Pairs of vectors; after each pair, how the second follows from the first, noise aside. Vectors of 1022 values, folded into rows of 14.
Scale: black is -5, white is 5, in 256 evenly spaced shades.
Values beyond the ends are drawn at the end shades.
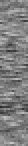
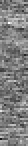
wrapped around, negated.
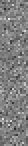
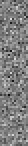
wrapped around, negated.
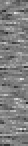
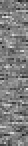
reversed.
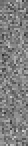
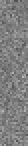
reversed, negated, shrunk.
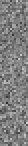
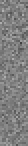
reversed, shrunk.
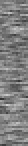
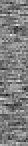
negated.
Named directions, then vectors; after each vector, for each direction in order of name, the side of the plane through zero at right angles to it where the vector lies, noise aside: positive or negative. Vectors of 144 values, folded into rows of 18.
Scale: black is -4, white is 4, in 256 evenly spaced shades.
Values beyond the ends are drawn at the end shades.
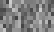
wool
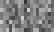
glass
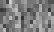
negative, positive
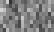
positive, negative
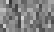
positive, negative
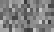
positive, positive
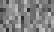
negative, positive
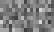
positive, positive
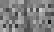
positive, positive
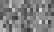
positive, positive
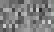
negative, negative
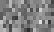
positive, positive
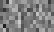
negative, positive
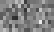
positive, positive
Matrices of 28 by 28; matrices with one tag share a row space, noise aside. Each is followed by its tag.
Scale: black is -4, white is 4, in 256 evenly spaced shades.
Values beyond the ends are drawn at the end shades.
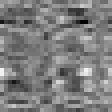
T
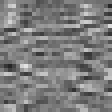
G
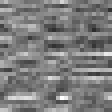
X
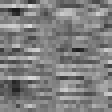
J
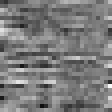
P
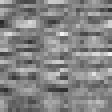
X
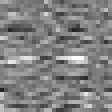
T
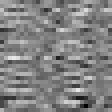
T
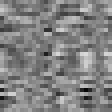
T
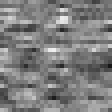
X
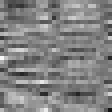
P
